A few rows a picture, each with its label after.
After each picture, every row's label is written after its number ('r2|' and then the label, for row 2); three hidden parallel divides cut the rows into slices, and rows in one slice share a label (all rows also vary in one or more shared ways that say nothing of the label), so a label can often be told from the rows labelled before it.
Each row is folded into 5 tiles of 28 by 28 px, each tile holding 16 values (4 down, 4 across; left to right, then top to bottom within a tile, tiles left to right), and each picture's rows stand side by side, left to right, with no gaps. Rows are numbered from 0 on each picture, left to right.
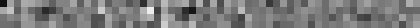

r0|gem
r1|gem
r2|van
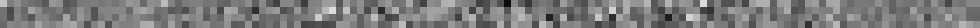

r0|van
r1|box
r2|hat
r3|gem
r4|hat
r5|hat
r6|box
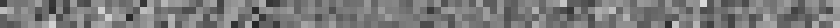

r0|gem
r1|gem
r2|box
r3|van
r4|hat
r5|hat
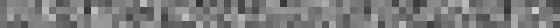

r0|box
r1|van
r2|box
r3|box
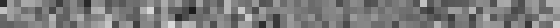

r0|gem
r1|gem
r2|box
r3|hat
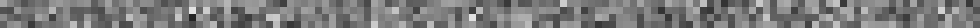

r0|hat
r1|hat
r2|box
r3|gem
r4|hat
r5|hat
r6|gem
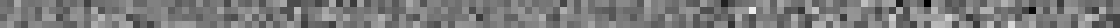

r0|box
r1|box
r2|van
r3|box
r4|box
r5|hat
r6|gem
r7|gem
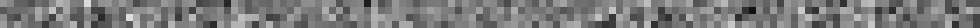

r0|hat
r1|gem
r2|box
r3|box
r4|hat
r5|gem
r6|gem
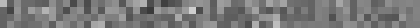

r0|van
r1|hat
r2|van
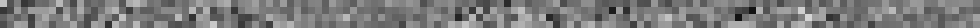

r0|hat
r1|hat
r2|van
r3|gem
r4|gem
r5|gem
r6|van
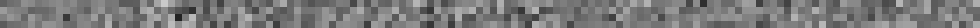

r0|box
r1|gem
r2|van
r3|hat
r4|van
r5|box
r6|van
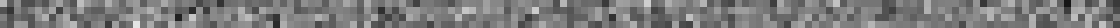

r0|hat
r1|gem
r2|van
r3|van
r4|hat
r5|van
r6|box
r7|gem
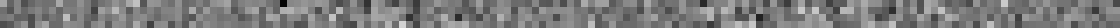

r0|van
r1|van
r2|gem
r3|box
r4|box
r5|gem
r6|gem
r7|box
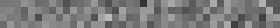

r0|box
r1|box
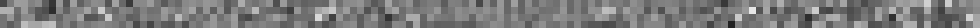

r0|gem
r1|van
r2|hat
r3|van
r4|van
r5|hat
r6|hat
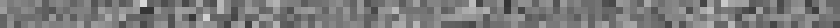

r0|box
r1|hat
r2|van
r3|van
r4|van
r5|gem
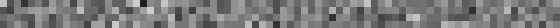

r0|hat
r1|gem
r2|van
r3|box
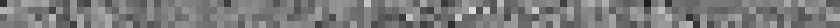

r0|gem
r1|box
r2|van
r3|hat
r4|gem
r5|van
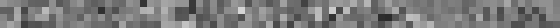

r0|van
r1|gem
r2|hat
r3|van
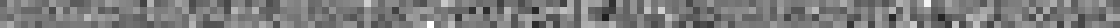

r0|box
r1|box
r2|van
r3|gem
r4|gem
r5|van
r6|hat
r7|van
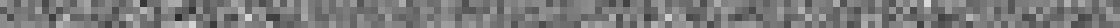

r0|van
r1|gem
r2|box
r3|box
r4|box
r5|box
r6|van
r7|van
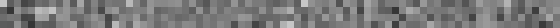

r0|hat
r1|box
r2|box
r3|van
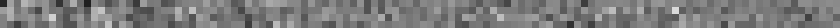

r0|gem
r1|hat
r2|van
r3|box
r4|van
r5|van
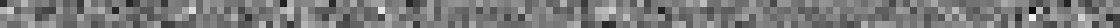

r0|gem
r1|hat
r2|gem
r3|box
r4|hat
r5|van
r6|box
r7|gem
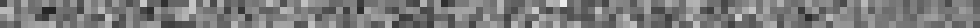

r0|gem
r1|hat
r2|gem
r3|hat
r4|hat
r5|hat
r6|box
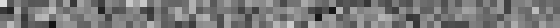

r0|hat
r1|hat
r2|gem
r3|van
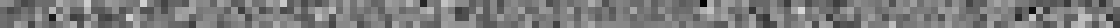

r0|hat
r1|hat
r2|hat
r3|gem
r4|box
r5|gem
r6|box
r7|gem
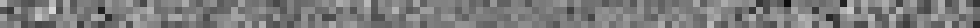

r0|hat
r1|box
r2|van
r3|box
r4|van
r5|gem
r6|gem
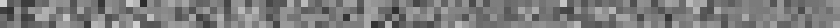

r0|hat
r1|gem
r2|box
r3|box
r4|hat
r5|van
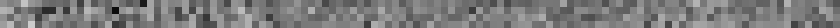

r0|gem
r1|gem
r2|box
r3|box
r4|van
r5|box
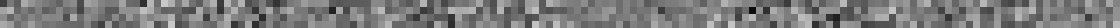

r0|box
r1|gem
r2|gem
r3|hat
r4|van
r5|gem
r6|hat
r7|hat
